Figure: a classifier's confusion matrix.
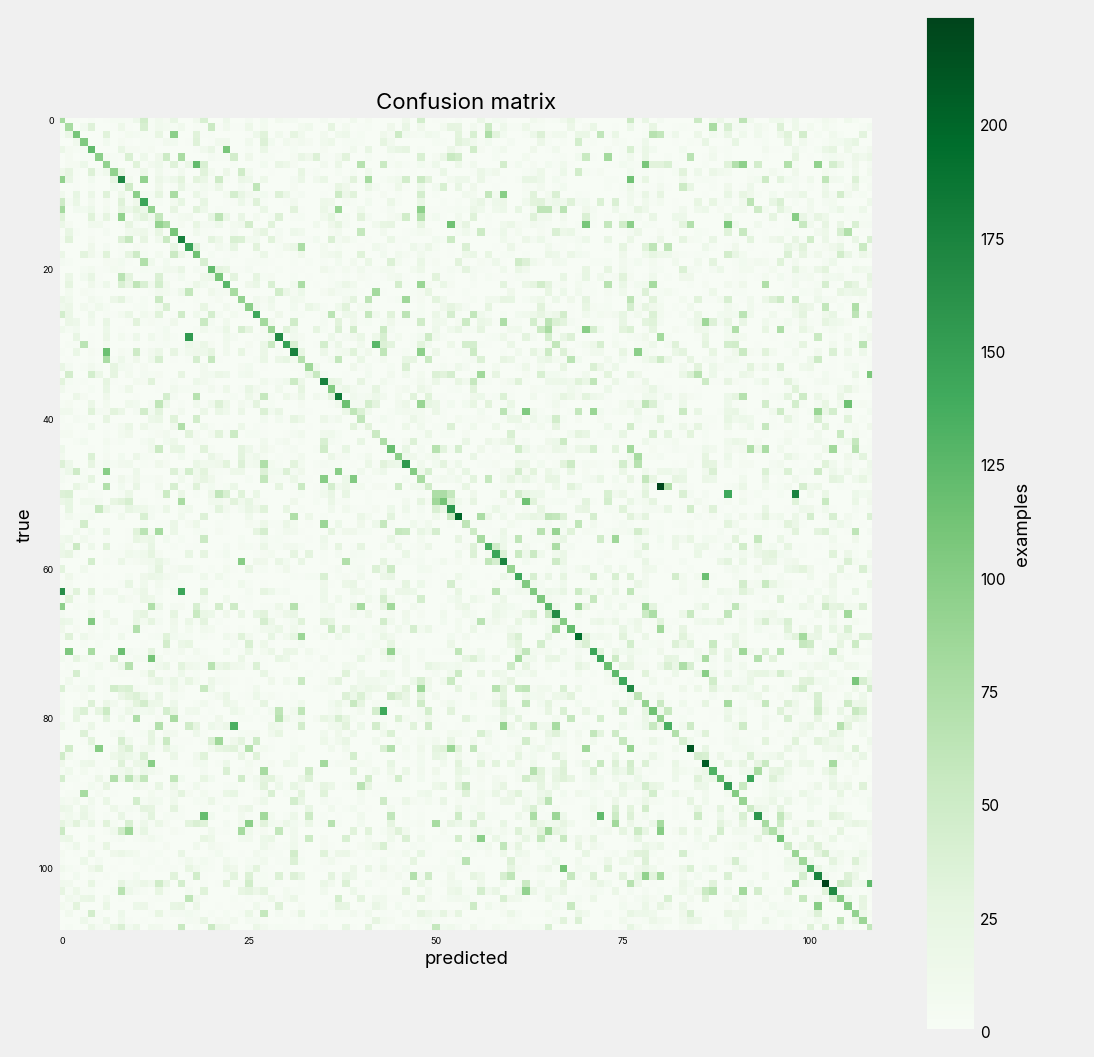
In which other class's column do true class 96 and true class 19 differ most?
56
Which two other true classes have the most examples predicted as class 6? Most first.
31, 47
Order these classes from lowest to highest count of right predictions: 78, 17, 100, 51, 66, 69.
78, 51, 100, 17, 66, 69
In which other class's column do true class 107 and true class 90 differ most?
3
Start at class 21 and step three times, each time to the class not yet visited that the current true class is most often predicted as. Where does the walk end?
48
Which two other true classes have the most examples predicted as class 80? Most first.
49, 95
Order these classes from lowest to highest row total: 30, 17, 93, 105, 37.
105, 17, 37, 30, 93
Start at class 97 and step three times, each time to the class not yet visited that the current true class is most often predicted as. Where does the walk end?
46
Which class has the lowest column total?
34
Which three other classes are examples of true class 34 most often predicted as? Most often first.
108, 56, 85
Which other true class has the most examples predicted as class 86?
61
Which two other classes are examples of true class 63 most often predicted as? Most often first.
0, 16
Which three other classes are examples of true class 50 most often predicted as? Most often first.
98, 89, 51
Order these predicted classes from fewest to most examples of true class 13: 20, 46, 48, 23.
23, 20, 46, 48
